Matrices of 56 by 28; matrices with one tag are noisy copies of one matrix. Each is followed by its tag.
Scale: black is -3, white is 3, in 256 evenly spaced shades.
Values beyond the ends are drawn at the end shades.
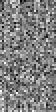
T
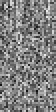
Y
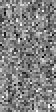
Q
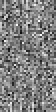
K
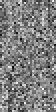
Q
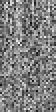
Y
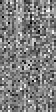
Y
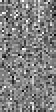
K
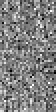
T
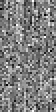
Y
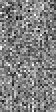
K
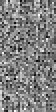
T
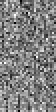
T
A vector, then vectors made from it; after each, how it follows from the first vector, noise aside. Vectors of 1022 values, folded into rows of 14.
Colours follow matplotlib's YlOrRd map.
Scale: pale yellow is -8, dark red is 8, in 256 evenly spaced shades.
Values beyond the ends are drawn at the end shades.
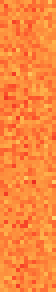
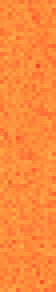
wrapped around, negated, shrunk.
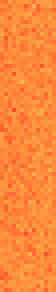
wrapped around, negated, shrunk.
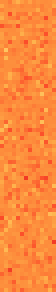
wrapped around, negated, partly zeroed.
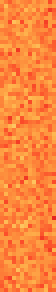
negated.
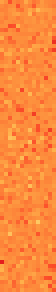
wrapped around, negated, partly zeroed.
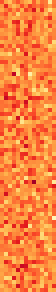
scaled up.
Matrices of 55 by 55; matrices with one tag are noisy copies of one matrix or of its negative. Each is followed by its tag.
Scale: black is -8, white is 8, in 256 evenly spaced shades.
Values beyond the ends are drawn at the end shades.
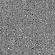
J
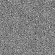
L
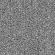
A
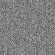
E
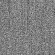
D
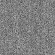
L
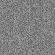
L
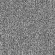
J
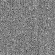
A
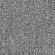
J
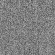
A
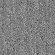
E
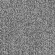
J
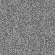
L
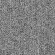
A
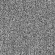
J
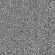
A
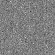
L
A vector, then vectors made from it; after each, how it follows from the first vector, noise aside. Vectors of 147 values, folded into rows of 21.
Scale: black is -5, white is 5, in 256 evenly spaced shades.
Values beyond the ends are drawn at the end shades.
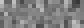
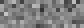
sign-scrambled.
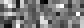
reversed, scaled up.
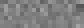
wrapped around, shrunk.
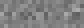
wrapped around, shrunk.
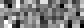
reversed, negated, scaled up.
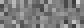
sign-scrambled.
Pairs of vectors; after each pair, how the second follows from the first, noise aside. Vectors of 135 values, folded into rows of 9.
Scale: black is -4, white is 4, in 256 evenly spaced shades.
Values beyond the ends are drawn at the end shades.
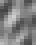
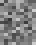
shuffled.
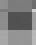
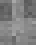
wrapped around, shrunk.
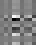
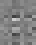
negated, shrunk.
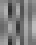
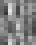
negated.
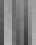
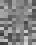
sign-scrambled.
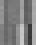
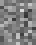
shuffled.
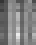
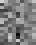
sign-scrambled.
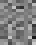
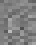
wrapped around, negated, shrunk.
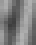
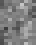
wrapped around, negated, partly zeroed.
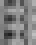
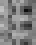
reversed.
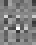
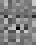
negated.
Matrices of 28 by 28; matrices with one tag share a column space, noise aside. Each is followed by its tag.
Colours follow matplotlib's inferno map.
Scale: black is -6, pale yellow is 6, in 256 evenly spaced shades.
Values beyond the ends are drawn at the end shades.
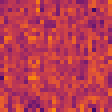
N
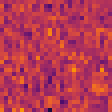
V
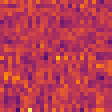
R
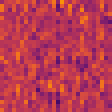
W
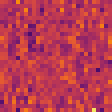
N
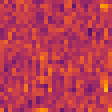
V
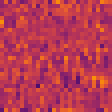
R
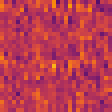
W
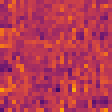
V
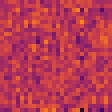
N
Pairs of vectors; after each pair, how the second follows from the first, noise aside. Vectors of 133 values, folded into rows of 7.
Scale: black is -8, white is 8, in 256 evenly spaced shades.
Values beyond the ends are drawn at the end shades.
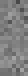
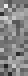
reversed, scaled up.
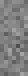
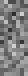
reversed, scaled up.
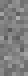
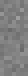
shrunk.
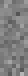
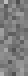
reversed.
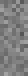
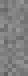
reversed, shrunk.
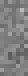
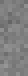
reversed, shrunk.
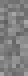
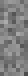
negated.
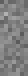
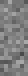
wrapped around, negated.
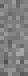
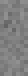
reversed, negated, shrunk.
